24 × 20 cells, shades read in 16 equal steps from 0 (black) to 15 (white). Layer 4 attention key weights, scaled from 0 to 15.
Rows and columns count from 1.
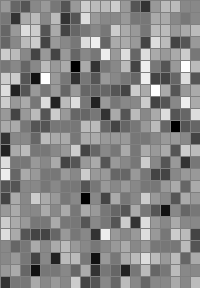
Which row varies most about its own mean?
7
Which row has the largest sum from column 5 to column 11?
12
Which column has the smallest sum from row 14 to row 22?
17
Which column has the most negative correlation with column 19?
10
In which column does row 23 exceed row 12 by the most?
1
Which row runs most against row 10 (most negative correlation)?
5
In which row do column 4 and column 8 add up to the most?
24
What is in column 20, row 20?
4
